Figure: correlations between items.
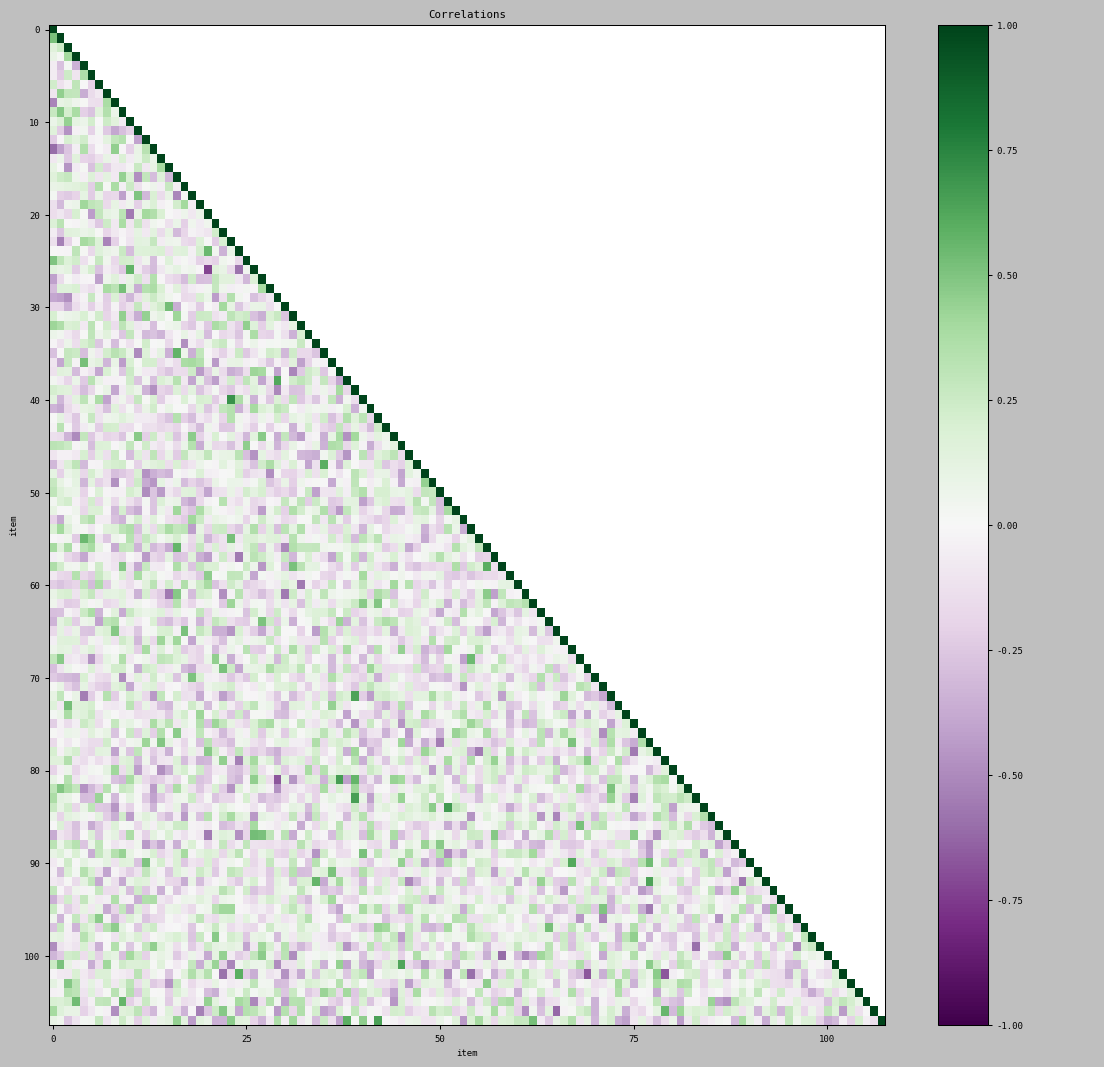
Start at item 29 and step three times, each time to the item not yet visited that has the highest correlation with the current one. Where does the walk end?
42
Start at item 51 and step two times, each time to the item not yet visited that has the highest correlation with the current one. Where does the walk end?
49
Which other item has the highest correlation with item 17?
65
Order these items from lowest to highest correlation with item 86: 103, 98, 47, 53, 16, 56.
53, 47, 98, 56, 103, 16
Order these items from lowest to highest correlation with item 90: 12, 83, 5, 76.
5, 83, 76, 12
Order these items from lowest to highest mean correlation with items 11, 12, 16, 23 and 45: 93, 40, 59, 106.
93, 106, 59, 40
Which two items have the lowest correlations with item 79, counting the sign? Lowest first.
102, 24
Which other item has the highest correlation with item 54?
68
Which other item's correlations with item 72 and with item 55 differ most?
4
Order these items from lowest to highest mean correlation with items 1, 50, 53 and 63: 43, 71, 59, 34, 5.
71, 59, 34, 43, 5
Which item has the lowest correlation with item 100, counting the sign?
58
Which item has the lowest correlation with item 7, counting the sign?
23
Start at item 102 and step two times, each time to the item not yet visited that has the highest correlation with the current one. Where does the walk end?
20
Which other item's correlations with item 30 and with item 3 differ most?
105
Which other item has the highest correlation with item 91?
36
